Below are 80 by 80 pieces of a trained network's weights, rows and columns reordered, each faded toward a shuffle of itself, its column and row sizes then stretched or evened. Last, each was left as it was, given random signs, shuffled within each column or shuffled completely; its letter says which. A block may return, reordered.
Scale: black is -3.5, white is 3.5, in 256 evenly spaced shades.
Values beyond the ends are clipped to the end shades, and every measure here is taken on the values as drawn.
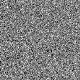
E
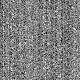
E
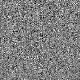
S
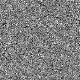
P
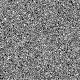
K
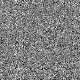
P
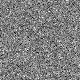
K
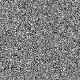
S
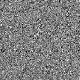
S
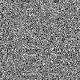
S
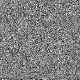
P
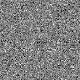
S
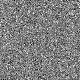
K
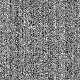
E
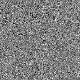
S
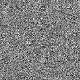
S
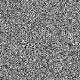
S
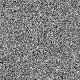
K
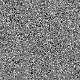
P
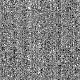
S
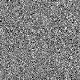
S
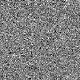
S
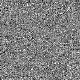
P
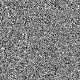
P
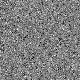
K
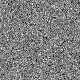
K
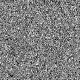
E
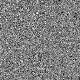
E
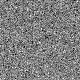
K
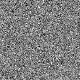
E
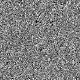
P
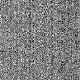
S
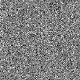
S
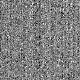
S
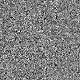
P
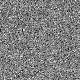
K
